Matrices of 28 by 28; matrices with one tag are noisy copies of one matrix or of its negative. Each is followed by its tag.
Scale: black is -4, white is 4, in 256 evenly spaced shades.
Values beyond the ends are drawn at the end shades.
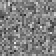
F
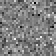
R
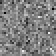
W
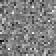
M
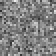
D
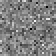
M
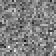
R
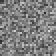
M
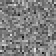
R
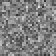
W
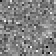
M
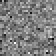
M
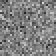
M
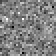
M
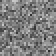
F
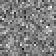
M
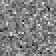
F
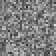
R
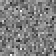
R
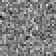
M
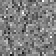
D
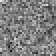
M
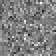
D
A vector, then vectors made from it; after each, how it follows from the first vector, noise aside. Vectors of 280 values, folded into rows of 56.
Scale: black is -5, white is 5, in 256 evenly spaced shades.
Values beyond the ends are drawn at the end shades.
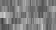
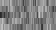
negated.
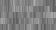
reversed, shrunk.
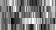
wrapped around, scaled up.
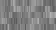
reversed, shrunk.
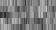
negated.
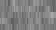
reversed, shrunk.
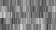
copied.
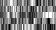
wrapped around, scaled up.
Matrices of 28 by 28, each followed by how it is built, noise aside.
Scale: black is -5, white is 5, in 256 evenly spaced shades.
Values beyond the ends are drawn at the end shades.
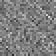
Toeplitz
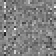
uneven columns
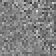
upper triangular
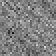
Toeplitz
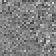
upper triangular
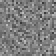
repeating rows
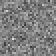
noise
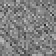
Toeplitz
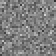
noise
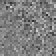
upper triangular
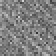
Toeplitz
